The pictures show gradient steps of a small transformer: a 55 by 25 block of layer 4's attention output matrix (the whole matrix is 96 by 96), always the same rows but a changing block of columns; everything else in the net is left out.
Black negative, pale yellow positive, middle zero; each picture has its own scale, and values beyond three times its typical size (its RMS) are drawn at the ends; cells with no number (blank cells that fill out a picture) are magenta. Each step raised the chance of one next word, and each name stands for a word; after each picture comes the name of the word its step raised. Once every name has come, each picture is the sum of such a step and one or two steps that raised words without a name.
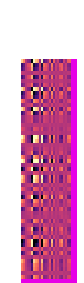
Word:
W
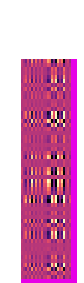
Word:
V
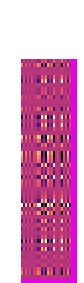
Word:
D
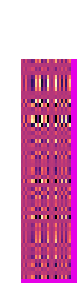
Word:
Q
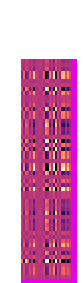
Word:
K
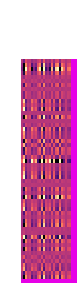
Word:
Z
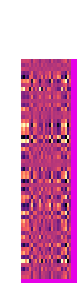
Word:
K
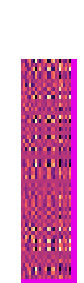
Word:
Z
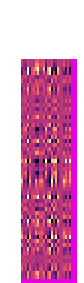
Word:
Z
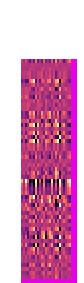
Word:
V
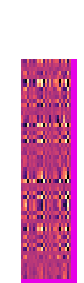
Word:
Q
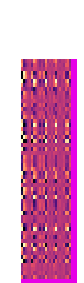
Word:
K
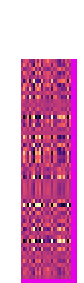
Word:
D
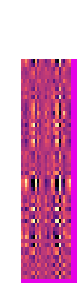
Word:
V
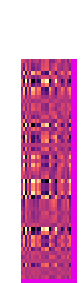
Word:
V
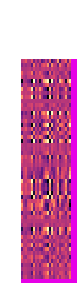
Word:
V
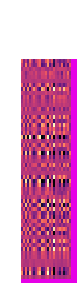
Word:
D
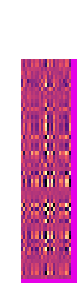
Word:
D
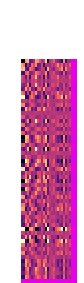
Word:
W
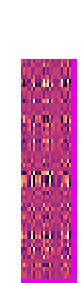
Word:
Q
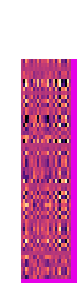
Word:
Q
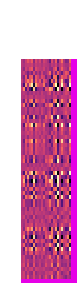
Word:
Q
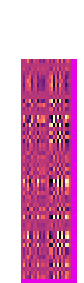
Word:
Q
